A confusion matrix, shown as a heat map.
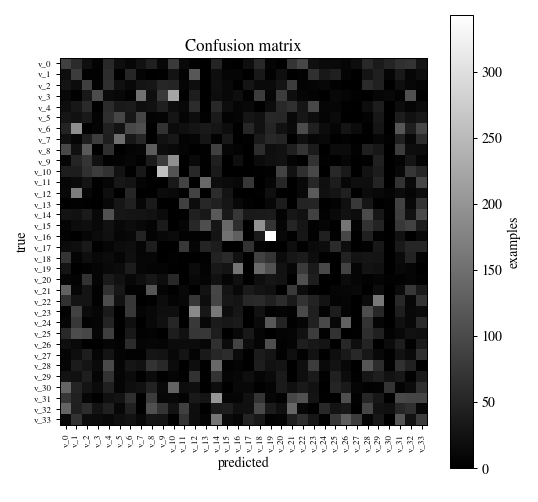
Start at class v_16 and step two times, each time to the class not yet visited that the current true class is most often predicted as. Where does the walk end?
v_18
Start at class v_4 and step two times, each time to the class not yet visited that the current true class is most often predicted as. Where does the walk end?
v_12
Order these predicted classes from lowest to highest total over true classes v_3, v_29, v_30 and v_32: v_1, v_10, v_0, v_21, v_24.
v_24, v_1, v_21, v_0, v_10
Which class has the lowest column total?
v_30
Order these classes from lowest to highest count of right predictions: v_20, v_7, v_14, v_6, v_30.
v_20, v_7, v_30, v_6, v_14
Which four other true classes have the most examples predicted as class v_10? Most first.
v_3, v_9, v_30, v_0
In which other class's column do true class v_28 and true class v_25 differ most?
v_14
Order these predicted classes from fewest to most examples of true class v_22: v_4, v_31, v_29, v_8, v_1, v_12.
v_8, v_1, v_31, v_12, v_4, v_29
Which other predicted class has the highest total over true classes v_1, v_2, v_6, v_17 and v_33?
v_31
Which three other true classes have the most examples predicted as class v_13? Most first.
v_11, v_15, v_25
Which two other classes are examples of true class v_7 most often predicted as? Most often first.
v_5, v_3
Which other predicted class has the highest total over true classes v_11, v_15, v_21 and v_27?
v_13
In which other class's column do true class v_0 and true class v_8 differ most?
v_2
